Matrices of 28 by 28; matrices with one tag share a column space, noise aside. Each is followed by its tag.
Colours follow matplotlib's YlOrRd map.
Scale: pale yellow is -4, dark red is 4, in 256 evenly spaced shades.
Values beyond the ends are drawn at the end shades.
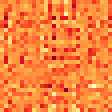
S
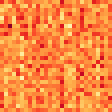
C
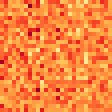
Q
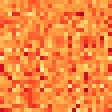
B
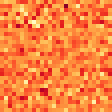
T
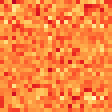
T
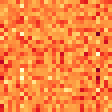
Q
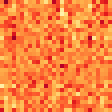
S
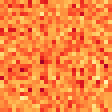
Q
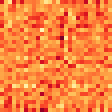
S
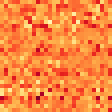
T
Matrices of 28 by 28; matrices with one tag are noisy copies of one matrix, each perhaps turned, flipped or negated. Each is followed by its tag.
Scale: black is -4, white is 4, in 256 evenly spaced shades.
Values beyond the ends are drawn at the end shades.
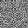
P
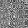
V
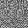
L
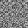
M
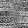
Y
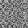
M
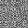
P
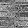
Y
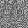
L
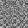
M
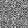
P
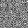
P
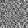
M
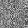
V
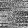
Y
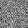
P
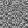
M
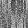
Y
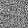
L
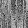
Y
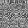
V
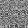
V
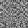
M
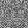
L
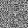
L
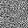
L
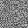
L
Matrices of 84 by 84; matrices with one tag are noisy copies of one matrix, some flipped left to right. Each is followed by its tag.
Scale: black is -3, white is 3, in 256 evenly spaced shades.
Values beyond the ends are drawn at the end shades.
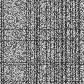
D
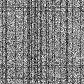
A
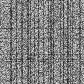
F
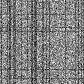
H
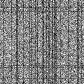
A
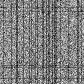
A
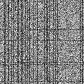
D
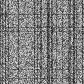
H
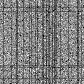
A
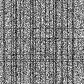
F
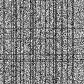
F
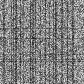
F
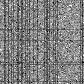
D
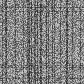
A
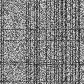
D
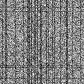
A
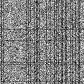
D
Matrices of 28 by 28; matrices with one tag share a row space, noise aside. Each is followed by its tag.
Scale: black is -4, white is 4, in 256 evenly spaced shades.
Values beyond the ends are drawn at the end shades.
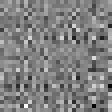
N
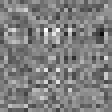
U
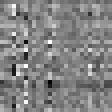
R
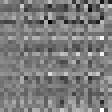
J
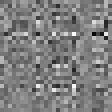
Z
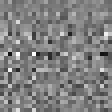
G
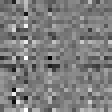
R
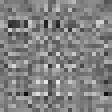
U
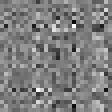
Z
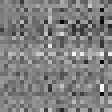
J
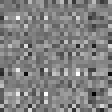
N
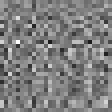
G
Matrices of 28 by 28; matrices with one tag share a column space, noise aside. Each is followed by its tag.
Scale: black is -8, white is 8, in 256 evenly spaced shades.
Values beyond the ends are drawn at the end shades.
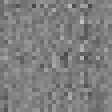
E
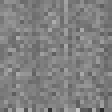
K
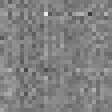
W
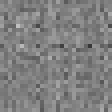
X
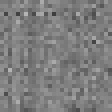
W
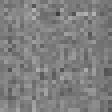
W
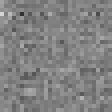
W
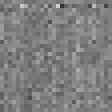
E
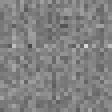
X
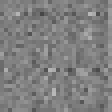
W
